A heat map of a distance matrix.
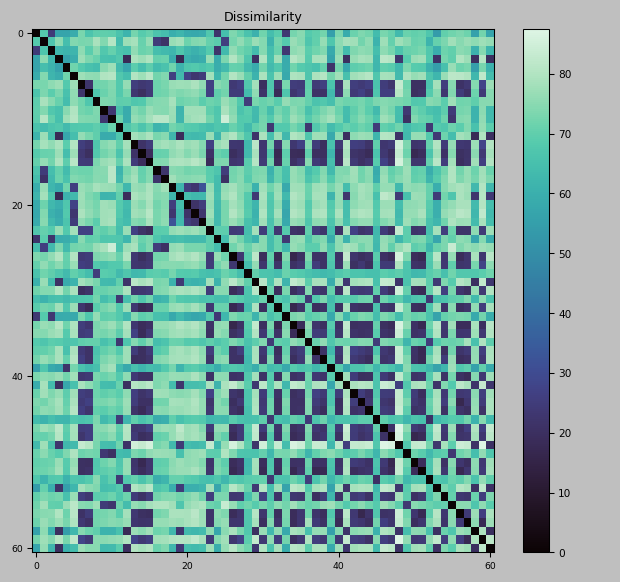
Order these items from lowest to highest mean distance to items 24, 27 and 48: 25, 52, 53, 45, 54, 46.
53, 54, 46, 45, 52, 25
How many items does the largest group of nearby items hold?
26
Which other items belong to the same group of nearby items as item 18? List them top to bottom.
5, 20, 21, 22
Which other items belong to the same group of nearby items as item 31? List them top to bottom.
11, 36, 45, 52
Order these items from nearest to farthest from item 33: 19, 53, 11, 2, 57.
2, 53, 19, 11, 57
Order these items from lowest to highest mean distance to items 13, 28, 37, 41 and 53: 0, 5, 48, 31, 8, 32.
32, 48, 8, 0, 31, 5
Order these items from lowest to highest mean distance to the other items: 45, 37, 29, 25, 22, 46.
37, 46, 45, 29, 22, 25
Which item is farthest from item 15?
48
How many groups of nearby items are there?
9
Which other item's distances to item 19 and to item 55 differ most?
3
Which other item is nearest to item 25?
17
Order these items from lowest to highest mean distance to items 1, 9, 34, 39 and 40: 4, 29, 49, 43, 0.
43, 4, 49, 0, 29
